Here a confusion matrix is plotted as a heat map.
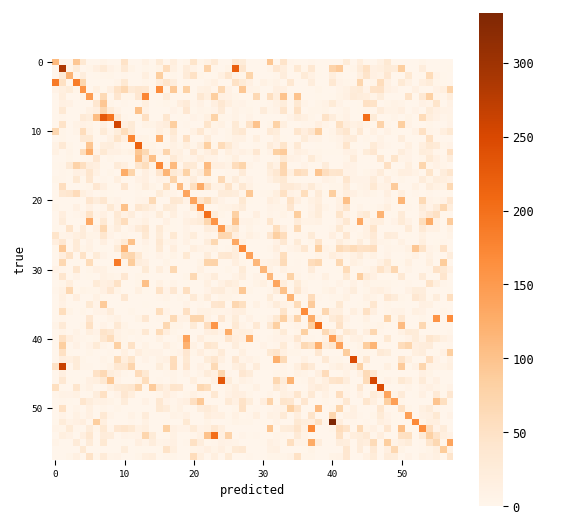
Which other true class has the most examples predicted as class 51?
41
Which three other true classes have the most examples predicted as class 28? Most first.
40, 19, 2
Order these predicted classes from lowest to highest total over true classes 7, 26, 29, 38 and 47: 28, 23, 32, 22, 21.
28, 21, 32, 22, 23
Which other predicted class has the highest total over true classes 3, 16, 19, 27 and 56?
10
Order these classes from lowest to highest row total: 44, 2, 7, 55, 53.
7, 2, 55, 44, 53
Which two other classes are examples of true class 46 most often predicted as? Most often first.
24, 34
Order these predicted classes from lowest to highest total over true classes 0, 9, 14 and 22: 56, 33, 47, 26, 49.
56, 49, 33, 26, 47
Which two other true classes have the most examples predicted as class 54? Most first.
23, 5
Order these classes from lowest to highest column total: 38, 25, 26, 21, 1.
25, 21, 38, 26, 1
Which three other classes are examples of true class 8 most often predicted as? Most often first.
7, 45, 6
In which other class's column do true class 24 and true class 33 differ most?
27
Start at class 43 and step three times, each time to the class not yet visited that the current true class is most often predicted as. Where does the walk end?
5
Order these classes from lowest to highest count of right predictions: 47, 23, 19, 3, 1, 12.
19, 23, 3, 12, 47, 1
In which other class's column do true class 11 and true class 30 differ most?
15
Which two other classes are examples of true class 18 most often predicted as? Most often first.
21, 49
